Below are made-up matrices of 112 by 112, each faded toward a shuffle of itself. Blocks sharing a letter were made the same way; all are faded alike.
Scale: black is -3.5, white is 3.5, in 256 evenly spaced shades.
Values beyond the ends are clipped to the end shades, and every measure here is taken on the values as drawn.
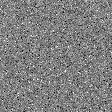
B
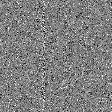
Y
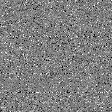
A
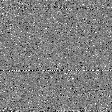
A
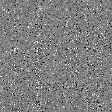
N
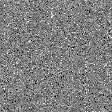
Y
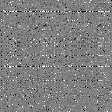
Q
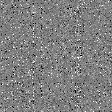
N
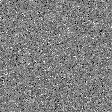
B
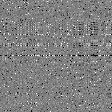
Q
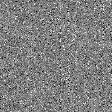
Y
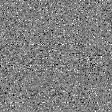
A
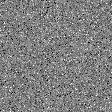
B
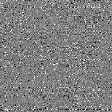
Q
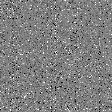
N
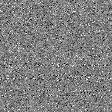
A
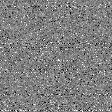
A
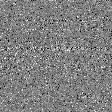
A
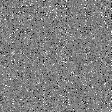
N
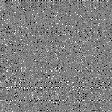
Q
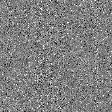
Y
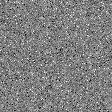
B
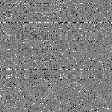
Q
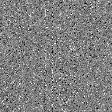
Y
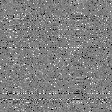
Q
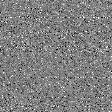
A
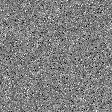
B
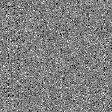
Y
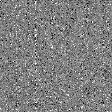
Y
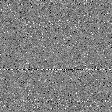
A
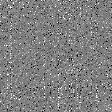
N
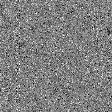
Y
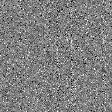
Y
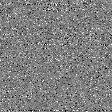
A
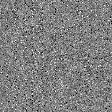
Y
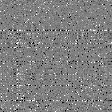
Q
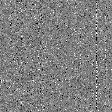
Y
